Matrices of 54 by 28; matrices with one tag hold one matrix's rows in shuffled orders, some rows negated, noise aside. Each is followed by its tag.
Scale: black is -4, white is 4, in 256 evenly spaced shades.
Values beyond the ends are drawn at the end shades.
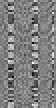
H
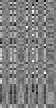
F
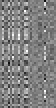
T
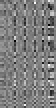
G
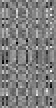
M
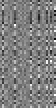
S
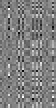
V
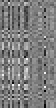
T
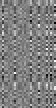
S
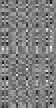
M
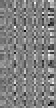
G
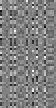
F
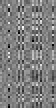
V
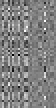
T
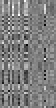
T
